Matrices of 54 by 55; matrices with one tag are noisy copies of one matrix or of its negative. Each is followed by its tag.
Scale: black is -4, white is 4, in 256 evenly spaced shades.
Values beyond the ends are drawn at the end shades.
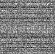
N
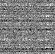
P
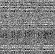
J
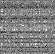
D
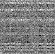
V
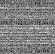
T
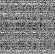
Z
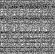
D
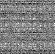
Z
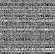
P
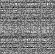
N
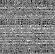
T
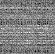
T
